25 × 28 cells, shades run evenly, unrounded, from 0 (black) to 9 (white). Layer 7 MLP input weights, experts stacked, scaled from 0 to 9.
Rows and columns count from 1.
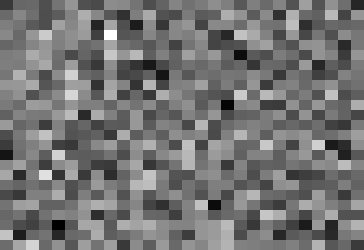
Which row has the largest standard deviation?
23
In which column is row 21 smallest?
17
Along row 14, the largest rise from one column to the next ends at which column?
10
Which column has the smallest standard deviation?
14
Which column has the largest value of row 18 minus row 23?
4
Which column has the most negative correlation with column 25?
6
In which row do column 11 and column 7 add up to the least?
7
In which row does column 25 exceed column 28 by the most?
25
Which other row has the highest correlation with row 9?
3
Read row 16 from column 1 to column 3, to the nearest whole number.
1 4 5
